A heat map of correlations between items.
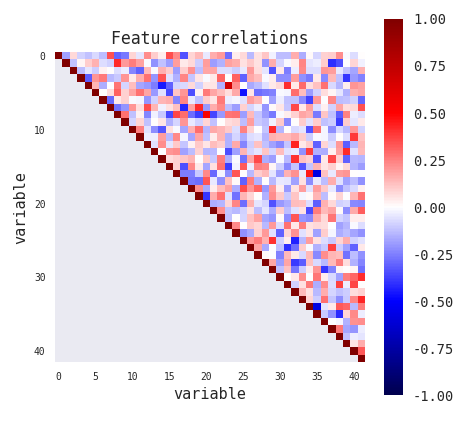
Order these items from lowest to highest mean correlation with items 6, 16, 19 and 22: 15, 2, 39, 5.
2, 39, 5, 15
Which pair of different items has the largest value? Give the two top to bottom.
4, 23
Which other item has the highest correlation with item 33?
41
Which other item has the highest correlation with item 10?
29
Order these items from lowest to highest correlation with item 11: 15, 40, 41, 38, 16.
15, 38, 41, 16, 40
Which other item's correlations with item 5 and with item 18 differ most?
25
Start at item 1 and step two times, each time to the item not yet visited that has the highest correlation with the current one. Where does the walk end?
20
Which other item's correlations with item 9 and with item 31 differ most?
38
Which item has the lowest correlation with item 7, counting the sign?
17
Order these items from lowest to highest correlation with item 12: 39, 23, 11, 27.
39, 23, 11, 27
